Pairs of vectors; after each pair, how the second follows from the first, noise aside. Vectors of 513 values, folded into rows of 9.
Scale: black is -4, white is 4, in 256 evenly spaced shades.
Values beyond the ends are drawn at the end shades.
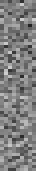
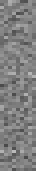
reversed, shrunk.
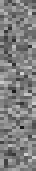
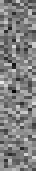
copied.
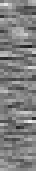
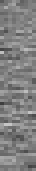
reversed, negated, shrunk.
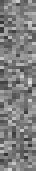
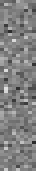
reversed, partly zeroed.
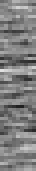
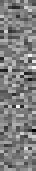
sign-scrambled.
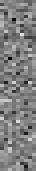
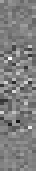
negated, partly zeroed.
